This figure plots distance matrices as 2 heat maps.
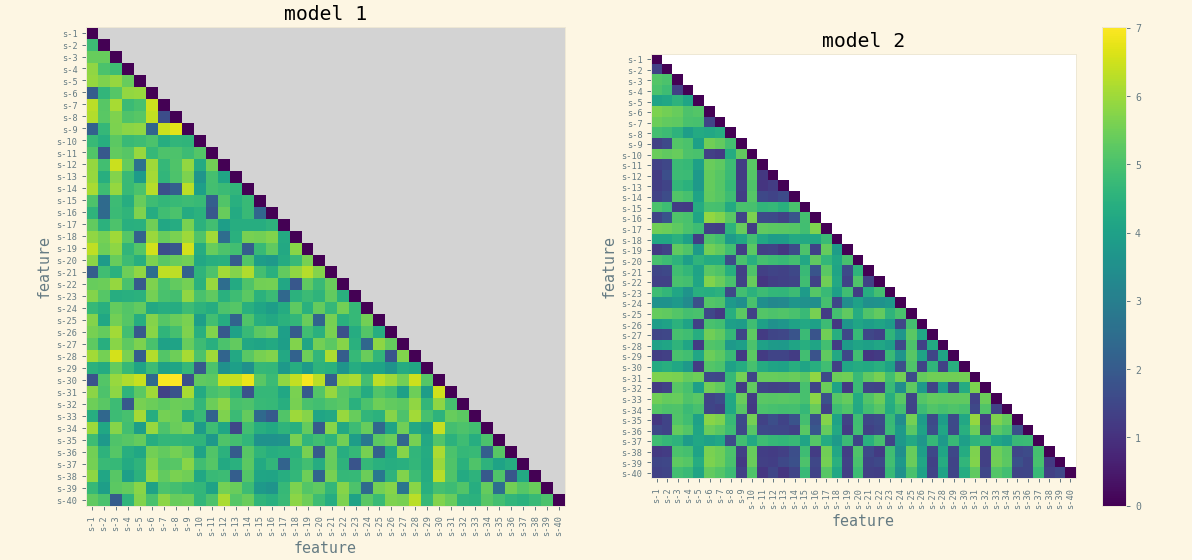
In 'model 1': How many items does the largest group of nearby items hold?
6
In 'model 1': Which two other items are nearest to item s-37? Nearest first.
s-23, s-17
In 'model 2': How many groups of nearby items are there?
5
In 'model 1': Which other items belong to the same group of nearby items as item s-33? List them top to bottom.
s-2, s-11, s-15, s-16
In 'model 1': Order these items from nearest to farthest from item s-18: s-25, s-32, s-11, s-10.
s-25, s-10, s-32, s-11
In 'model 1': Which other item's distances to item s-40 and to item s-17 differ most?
s-3
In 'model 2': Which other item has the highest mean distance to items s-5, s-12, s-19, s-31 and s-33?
s-3
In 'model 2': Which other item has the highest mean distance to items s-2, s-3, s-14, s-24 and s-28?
s-31
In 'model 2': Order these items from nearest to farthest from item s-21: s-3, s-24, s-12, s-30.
s-12, s-24, s-30, s-3
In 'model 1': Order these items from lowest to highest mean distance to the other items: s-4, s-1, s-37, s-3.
s-37, s-4, s-1, s-3
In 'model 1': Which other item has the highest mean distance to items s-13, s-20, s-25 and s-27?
s-30
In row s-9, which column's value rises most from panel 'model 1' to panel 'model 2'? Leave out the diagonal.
s-6
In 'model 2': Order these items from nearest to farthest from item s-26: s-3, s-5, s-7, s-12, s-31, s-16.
s-5, s-12, s-16, s-3, s-7, s-31
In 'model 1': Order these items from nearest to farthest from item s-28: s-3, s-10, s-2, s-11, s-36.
s-36, s-10, s-2, s-11, s-3
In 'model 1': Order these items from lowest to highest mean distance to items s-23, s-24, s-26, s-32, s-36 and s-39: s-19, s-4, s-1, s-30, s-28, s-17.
s-17, s-4, s-28, s-19, s-1, s-30
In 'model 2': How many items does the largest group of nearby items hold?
19
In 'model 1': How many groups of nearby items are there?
10
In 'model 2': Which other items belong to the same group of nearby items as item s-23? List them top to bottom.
s-8, s-20, s-37
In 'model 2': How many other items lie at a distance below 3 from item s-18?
5
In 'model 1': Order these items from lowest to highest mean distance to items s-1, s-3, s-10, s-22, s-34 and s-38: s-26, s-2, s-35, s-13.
s-13, s-26, s-2, s-35
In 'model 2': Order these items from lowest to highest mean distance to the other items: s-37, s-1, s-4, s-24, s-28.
s-1, s-24, s-28, s-37, s-4
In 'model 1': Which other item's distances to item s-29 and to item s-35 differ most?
s-10
